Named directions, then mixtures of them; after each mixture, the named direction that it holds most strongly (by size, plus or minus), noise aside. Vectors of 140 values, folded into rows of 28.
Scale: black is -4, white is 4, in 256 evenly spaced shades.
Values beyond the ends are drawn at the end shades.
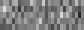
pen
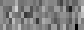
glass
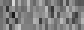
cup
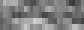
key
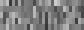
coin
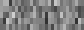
coin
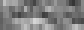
key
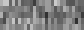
coin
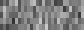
coin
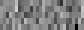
glass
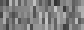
coin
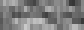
key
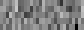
glass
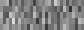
coin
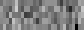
glass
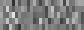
cup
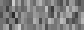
cup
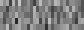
coin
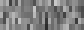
coin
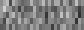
pen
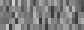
cup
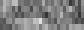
key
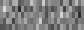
pen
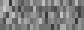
pen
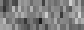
pen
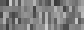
coin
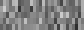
pen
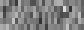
coin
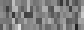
glass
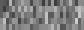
pen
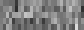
glass
